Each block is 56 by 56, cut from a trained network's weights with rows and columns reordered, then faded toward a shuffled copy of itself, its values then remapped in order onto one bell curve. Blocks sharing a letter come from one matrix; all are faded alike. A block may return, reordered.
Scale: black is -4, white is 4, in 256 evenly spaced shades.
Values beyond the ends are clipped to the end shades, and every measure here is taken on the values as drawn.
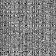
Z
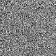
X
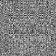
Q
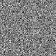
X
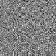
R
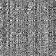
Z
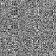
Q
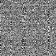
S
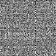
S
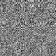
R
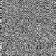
Q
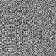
R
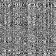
Z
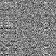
Q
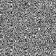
X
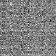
S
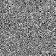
X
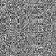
Q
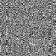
Q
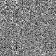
X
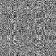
Q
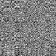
Q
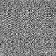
Q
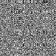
R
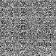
S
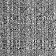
Z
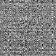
S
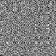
R
